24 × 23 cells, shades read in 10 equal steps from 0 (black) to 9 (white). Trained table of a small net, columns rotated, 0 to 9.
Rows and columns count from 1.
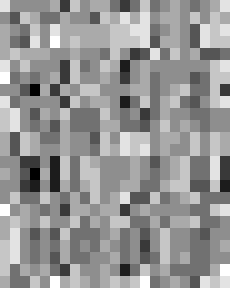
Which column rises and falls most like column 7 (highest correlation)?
13
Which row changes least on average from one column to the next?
11
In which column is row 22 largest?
2
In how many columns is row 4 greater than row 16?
12
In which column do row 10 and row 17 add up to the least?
15
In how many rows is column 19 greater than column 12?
5
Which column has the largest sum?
1
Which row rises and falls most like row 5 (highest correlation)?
19
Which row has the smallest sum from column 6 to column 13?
23
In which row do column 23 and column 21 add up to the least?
16
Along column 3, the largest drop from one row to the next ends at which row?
14
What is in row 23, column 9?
5
